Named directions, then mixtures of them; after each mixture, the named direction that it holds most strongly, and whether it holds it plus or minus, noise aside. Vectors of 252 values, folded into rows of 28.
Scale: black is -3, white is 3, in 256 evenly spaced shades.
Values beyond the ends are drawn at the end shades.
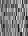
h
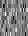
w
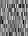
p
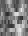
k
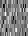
w, plus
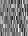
h, minus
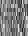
h, minus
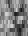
k, minus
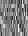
h, minus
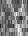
k, plus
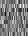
p, minus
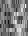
k, plus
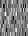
w, plus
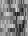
k, minus
